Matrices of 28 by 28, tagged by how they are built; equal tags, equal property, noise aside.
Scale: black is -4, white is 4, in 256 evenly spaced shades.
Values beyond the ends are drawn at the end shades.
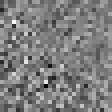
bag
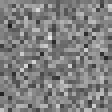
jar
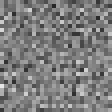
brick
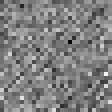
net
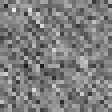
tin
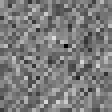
net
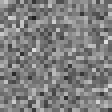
jar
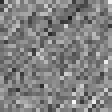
net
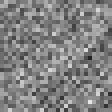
net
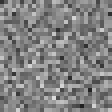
jar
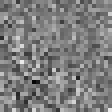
bag
